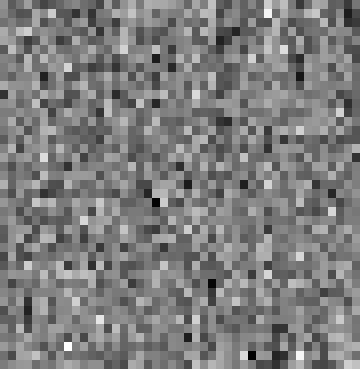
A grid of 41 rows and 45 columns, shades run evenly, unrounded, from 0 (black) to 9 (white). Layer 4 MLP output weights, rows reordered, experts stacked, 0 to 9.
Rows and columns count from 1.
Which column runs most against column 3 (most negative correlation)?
32
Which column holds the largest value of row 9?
27
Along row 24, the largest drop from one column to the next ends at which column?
43
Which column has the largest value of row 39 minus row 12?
9
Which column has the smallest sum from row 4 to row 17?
28
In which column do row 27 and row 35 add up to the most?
6
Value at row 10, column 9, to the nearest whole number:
4
